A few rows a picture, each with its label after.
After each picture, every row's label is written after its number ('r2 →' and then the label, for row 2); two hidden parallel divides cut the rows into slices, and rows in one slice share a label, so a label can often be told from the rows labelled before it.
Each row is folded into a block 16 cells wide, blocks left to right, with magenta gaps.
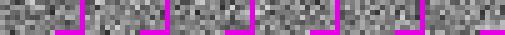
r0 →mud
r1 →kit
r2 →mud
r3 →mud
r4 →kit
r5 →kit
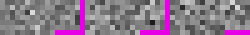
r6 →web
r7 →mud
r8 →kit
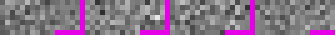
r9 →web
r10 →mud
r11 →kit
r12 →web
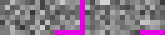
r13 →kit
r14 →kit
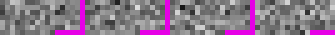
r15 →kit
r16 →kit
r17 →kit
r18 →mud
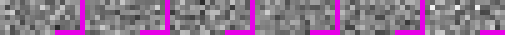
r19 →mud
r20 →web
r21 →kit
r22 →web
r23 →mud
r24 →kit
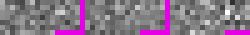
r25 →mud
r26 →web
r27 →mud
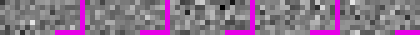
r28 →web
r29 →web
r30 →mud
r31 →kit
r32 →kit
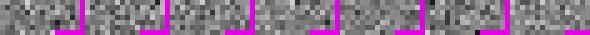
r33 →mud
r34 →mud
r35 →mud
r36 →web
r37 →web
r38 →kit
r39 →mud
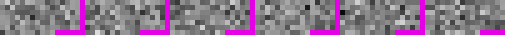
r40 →mud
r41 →kit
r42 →kit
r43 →mud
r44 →kit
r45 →mud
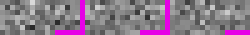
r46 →mud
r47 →mud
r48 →mud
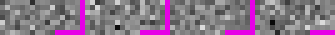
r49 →kit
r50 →mud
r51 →web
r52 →kit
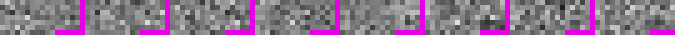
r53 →web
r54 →web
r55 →kit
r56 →web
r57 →web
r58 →mud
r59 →mud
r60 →mud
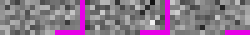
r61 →mud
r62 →kit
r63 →mud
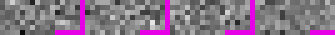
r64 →kit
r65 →kit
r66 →mud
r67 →web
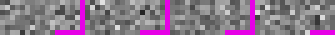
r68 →kit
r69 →kit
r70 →web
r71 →mud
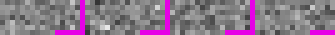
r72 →web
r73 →web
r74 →web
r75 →web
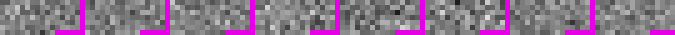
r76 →web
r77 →web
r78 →web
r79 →mud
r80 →kit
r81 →kit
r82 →web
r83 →web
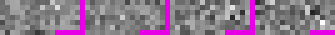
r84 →web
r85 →web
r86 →mud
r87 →kit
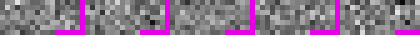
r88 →kit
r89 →mud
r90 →web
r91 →mud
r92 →mud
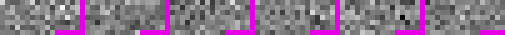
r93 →mud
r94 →web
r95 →kit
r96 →mud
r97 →mud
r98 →web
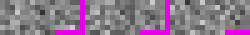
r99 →web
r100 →web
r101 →mud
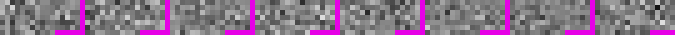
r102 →mud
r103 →kit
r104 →mud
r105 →mud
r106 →mud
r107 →web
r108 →web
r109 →kit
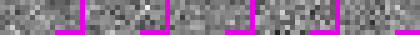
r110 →web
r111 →mud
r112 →web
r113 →kit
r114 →web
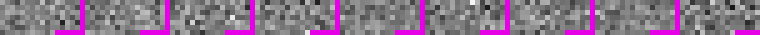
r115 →web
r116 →web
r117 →kit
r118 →mud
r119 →web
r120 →kit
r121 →web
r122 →web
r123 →mud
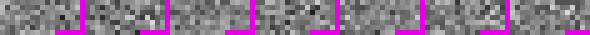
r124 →mud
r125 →kit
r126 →web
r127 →kit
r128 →web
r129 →kit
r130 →mud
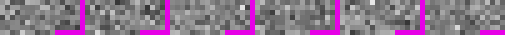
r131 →mud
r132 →kit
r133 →web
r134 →web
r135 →mud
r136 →web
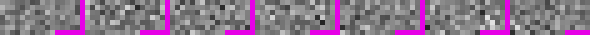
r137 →web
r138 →mud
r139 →mud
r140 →mud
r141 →web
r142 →kit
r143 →web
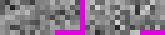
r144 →kit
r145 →mud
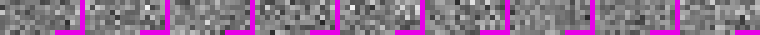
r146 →mud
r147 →mud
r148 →web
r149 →mud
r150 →mud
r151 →kit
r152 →web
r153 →web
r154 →mud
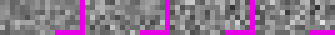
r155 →web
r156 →web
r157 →kit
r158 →kit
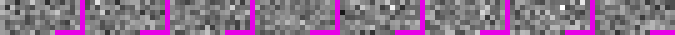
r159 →mud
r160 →kit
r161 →mud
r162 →web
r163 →kit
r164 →mud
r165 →kit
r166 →kit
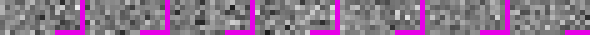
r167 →mud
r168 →web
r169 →kit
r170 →mud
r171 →mud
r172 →web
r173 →web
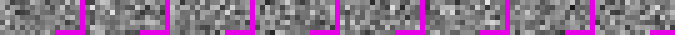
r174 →mud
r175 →kit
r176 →mud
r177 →mud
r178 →kit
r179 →kit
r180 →kit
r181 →mud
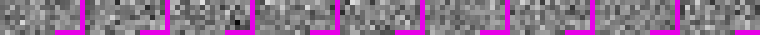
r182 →web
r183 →kit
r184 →mud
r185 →kit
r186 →kit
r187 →web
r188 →kit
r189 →web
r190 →kit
